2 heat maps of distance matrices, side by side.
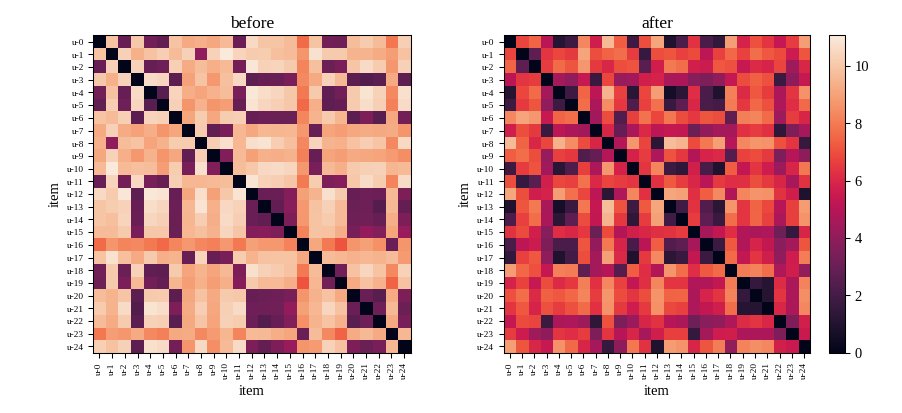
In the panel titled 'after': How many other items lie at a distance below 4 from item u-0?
7
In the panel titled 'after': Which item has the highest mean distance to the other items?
u-8
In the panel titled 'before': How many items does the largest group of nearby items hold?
10
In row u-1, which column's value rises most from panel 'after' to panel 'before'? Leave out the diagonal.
u-11
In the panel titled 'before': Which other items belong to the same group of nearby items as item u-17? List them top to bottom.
u-7, u-9, u-10
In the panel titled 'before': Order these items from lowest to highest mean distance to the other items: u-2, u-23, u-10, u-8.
u-2, u-23, u-10, u-8
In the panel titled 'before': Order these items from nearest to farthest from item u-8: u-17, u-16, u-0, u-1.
u-1, u-16, u-0, u-17
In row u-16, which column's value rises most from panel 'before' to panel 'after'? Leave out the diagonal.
u-23
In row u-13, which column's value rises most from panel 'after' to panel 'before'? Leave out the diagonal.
u-4
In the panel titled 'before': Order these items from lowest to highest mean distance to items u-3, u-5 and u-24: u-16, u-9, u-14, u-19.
u-14, u-19, u-16, u-9
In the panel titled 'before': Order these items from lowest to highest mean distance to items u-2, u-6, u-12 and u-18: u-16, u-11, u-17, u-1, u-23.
u-11, u-16, u-23, u-17, u-1
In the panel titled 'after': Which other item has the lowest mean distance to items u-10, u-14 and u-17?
u-4
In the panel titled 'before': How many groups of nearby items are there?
5
